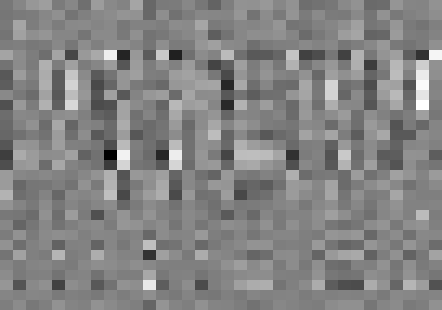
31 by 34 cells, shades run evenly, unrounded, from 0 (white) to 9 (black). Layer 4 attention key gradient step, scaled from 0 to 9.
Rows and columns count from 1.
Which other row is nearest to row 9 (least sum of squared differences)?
11
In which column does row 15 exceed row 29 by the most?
12
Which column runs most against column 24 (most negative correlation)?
8
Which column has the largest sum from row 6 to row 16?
18
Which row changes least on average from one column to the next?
30
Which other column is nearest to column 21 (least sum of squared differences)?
20
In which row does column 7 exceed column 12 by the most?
29
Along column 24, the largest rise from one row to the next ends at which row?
6
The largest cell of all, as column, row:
9, 16
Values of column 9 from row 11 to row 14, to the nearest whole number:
6 6 5 5
